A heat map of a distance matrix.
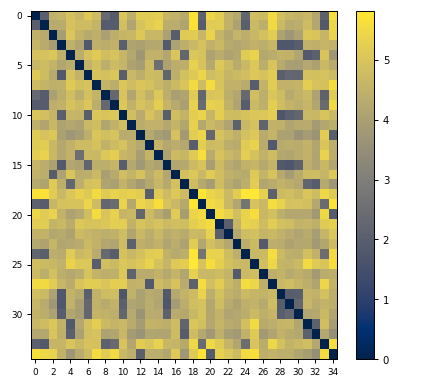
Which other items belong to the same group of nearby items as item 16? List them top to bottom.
2
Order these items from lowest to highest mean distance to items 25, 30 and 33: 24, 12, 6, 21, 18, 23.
24, 6, 23, 12, 21, 18
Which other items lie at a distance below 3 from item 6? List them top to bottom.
3, 10, 15, 28, 29, 30
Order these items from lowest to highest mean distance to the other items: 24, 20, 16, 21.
24, 16, 20, 21
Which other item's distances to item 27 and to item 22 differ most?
21
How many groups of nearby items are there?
10
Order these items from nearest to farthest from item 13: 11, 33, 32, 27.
27, 32, 11, 33
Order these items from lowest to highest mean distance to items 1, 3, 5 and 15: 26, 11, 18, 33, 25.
33, 11, 26, 25, 18
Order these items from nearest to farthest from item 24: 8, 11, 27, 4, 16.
8, 16, 11, 4, 27
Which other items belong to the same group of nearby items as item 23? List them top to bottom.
11, 26
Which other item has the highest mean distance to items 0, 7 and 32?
18
